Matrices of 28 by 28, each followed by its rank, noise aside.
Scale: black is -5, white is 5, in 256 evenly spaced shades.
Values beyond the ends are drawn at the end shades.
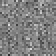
six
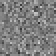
six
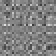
two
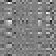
two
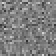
six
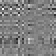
two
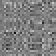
three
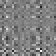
two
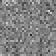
eight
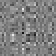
two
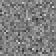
eight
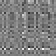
two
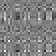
two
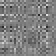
two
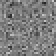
six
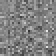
six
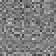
six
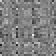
three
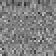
six
